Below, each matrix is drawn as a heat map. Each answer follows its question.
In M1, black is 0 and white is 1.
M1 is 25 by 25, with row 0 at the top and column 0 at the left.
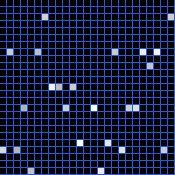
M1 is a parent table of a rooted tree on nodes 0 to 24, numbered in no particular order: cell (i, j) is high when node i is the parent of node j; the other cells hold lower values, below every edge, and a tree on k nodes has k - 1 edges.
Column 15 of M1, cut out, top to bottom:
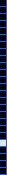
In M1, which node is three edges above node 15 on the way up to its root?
12
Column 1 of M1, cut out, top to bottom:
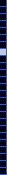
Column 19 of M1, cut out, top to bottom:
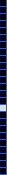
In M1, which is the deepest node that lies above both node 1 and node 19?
7
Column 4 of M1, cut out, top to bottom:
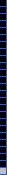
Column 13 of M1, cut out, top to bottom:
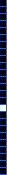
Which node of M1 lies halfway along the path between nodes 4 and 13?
21
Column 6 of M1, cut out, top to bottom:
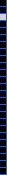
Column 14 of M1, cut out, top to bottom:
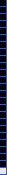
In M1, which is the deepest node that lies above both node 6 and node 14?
2
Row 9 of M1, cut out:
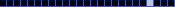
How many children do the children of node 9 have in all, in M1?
4
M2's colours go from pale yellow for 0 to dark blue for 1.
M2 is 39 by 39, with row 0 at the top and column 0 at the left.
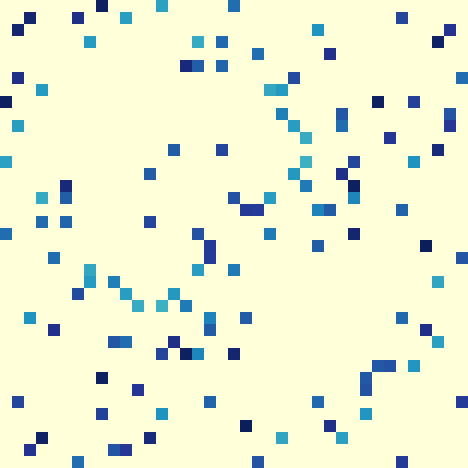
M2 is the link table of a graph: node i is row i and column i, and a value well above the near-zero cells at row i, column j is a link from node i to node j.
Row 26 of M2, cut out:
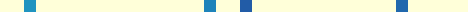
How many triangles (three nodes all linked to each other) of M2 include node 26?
2
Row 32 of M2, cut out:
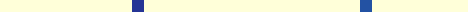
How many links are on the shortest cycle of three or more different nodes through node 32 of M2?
6
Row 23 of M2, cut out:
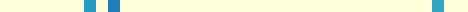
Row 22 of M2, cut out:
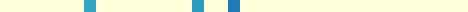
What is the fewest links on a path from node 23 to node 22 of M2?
2
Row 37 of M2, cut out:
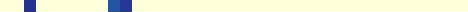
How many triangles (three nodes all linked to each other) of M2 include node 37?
0
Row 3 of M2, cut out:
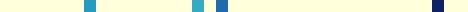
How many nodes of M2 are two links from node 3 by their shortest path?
7
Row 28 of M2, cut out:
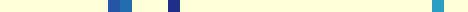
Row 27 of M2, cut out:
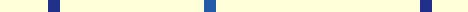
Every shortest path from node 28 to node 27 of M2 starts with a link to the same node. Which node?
node 10
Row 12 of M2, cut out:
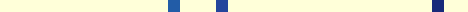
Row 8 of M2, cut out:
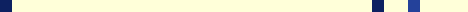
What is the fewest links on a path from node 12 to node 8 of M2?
6
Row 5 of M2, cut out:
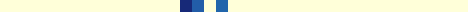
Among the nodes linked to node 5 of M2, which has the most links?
node 16
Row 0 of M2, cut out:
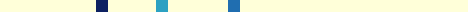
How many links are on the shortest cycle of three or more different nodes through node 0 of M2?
4
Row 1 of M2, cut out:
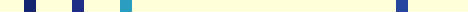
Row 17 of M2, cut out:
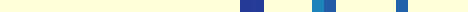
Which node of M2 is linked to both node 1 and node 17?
node 33
